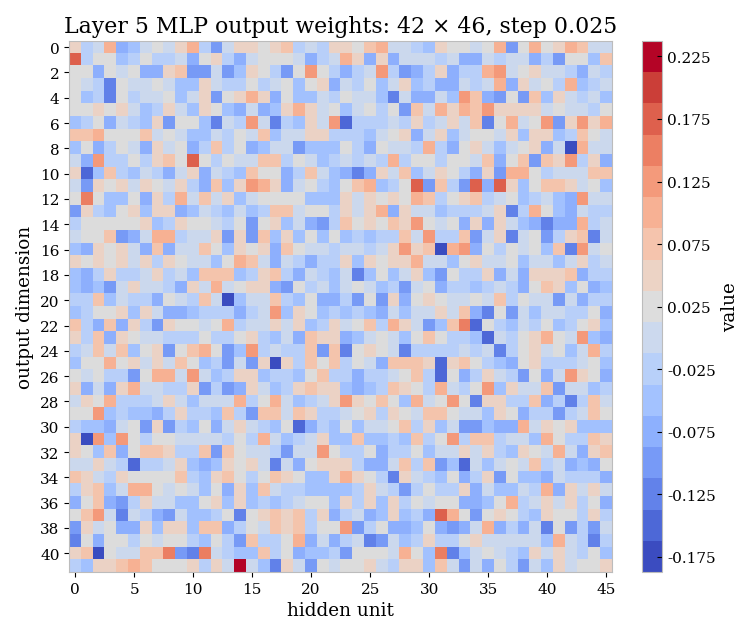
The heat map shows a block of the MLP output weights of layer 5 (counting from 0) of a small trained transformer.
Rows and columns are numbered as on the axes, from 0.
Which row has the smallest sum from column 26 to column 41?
38
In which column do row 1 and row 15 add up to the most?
0
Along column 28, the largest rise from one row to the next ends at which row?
25
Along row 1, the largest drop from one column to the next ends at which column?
1
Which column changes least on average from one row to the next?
22
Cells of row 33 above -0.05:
31
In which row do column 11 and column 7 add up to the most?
40
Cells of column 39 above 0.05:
5
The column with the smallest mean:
13
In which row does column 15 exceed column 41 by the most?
6
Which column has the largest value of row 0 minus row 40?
10
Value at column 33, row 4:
0.125
